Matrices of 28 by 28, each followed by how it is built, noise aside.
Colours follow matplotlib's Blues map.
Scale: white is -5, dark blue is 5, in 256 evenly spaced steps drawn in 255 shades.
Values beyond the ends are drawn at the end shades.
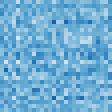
low rank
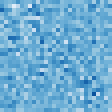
block diagonal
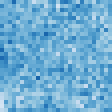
smooth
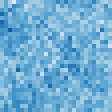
smooth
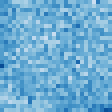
smooth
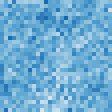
smooth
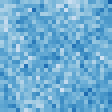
smooth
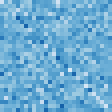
diagonal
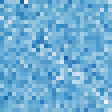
block diagonal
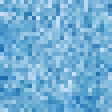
smooth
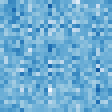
low rank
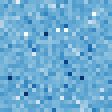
sparse
